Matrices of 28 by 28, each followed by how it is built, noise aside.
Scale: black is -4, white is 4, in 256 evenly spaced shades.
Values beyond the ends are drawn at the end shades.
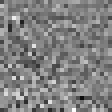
lower triangular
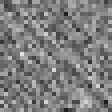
Toeplitz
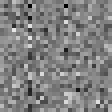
uneven columns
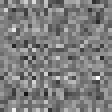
low rank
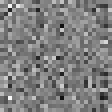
low rank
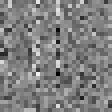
uneven columns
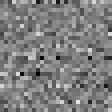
uneven rows
